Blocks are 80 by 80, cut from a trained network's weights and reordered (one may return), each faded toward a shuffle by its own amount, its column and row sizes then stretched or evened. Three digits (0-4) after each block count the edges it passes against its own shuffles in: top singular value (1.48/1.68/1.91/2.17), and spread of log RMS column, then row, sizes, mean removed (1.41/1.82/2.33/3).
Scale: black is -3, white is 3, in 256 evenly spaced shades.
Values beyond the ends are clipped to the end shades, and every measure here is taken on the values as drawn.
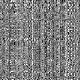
4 3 1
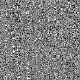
0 3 2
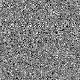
1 0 1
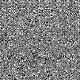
2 0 1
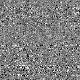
0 0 3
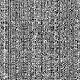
3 2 0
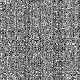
2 0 0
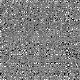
1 2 3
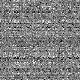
4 2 2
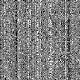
4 3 1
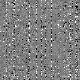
1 4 1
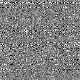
1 0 4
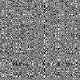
4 4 3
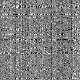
3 1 4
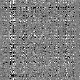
4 4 2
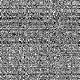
4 2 1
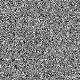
0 0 3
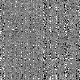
1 4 2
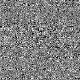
2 1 3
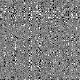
0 4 3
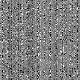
2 4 1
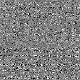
1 0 4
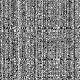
4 1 2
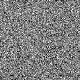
2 0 1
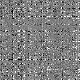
2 3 4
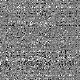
2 3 3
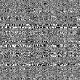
3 0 4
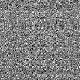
3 1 0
